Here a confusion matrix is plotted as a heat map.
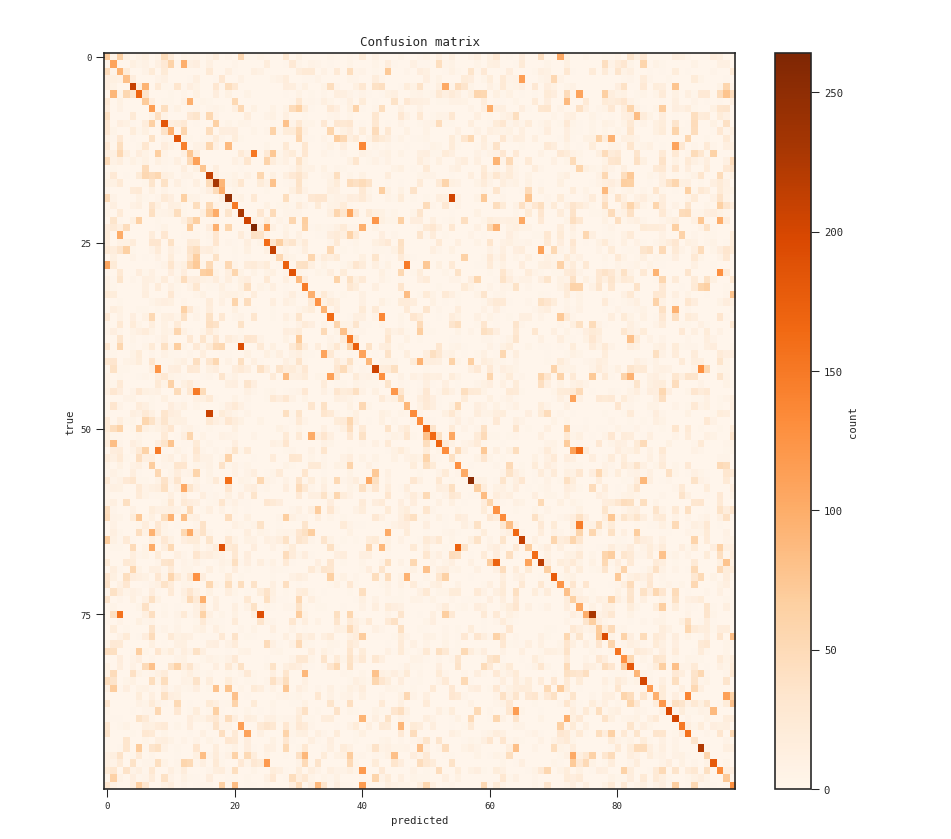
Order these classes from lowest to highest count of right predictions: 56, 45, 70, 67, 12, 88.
56, 45, 12, 67, 70, 88
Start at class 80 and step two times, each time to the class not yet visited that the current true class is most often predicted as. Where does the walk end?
74
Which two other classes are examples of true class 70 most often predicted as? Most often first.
14, 47
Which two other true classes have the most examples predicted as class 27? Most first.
25, 42
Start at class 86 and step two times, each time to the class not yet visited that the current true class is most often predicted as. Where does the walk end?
22
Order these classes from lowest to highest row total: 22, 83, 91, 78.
83, 91, 78, 22
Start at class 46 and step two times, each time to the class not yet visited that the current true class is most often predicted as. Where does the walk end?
15
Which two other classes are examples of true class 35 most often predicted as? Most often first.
43, 71
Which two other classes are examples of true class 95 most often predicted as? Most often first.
25, 73
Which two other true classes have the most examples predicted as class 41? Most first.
57, 66
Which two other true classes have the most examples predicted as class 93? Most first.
42, 22
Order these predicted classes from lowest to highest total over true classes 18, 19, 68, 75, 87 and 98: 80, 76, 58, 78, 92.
58, 80, 92, 78, 76
